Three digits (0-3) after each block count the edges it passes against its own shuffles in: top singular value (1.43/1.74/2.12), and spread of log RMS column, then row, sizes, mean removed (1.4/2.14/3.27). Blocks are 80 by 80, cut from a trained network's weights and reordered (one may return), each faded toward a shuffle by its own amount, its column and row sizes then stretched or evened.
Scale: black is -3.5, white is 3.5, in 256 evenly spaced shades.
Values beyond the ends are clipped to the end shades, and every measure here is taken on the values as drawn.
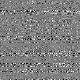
0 1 3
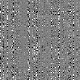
1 3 2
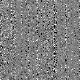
0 3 0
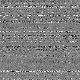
2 0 3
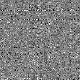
0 1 2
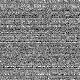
3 0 2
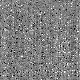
1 0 1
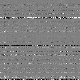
3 0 3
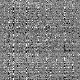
2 2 0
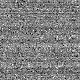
2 0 0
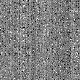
1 1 0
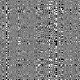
3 3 2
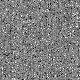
0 0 0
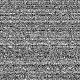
3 0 1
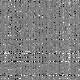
2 2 2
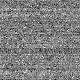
2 0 0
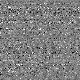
0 0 2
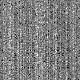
3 1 1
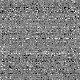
1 1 2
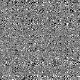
0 2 2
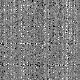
2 2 1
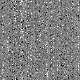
0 2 0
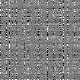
3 3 1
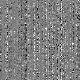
2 3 0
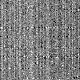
3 0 1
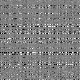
3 0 3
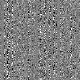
0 3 0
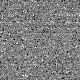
0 0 1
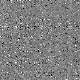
0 1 1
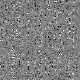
0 2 0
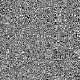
2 2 1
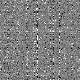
1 2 0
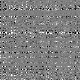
1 2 3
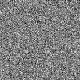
1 0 0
